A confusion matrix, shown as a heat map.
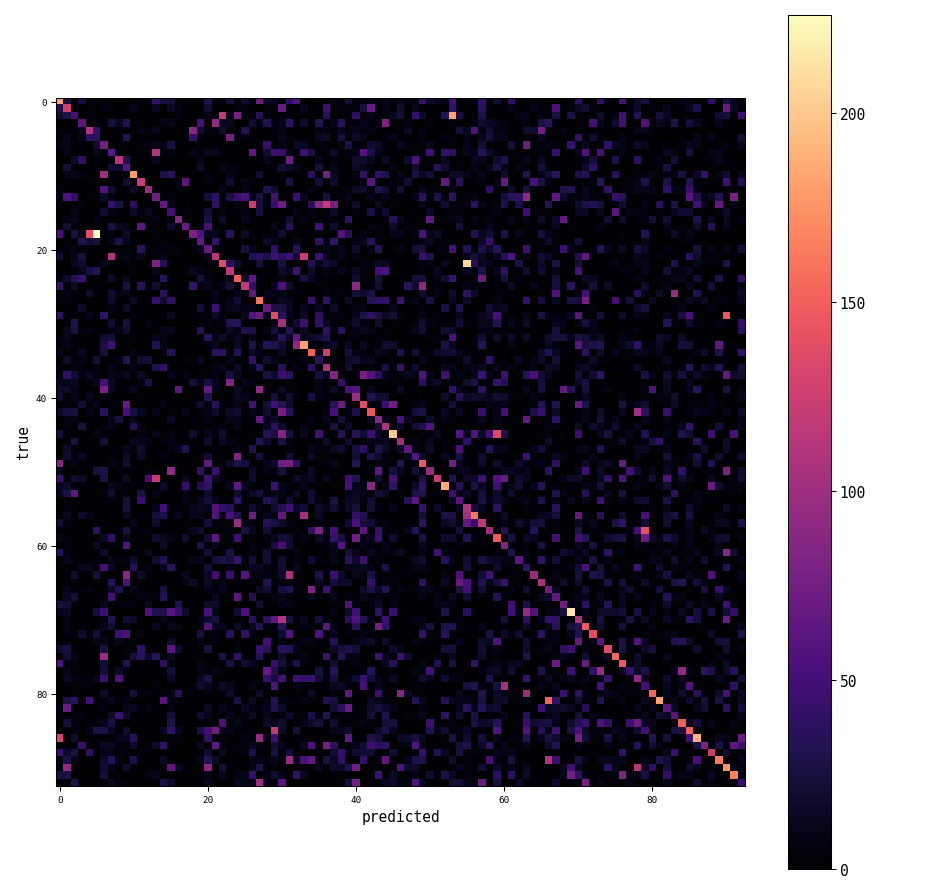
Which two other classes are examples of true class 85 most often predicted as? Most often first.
29, 21
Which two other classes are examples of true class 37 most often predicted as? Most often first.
41, 90
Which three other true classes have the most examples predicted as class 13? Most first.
51, 7, 22
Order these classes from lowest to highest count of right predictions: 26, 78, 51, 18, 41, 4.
26, 18, 78, 4, 51, 41
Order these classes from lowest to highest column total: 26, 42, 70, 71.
26, 42, 71, 70
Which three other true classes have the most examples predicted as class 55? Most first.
22, 56, 57
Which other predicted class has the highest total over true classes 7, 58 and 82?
79
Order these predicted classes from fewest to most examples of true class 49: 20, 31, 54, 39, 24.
39, 54, 24, 20, 31
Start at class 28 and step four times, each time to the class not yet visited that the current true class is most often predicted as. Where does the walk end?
53
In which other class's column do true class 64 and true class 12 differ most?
31
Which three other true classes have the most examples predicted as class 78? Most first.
90, 42, 84
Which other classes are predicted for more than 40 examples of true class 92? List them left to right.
27, 30, 40, 48, 57, 71
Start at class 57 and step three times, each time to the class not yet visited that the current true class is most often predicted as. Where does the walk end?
83
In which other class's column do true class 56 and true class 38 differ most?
33
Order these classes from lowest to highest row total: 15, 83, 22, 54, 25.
15, 83, 54, 25, 22
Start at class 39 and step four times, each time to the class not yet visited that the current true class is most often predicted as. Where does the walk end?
63
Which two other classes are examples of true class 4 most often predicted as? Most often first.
18, 65
